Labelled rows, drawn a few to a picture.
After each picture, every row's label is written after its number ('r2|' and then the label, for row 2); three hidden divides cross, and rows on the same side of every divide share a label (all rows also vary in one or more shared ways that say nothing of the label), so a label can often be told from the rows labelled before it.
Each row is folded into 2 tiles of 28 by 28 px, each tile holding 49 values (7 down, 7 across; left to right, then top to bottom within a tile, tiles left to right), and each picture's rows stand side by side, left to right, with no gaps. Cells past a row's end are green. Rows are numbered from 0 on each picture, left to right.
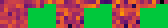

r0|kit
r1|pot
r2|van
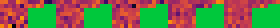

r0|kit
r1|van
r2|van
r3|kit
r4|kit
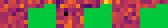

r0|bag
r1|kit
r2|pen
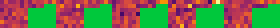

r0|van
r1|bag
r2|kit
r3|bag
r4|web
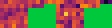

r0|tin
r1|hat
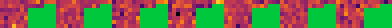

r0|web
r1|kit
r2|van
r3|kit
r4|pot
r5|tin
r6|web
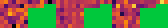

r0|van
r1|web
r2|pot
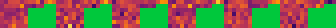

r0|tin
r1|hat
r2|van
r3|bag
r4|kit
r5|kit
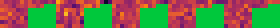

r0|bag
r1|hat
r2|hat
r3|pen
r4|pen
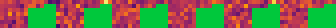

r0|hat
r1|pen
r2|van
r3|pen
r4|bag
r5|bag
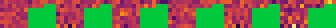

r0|pen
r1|kit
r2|pen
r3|van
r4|kit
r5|hat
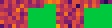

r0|pen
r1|tin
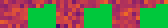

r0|van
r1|pen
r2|van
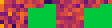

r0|tin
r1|van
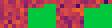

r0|kit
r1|van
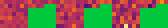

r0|bag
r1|van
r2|hat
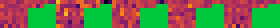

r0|hat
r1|hat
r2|web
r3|bag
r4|kit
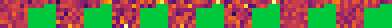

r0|van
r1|van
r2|hat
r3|bag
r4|pot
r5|van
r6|tin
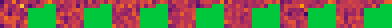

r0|pot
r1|van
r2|tin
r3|van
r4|van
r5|pot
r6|kit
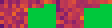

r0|pen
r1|van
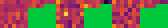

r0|hat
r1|hat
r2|tin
